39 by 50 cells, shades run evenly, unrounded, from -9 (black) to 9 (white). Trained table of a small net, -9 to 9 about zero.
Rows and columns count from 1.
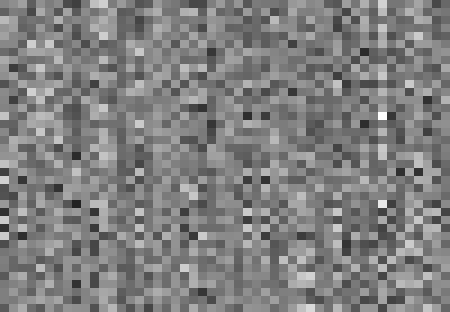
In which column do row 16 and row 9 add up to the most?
5
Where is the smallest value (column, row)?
9, 26
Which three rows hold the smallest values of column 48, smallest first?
13, 17, 34
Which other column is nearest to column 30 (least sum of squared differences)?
28
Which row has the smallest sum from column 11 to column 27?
22
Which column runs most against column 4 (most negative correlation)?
33
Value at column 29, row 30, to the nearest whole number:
3
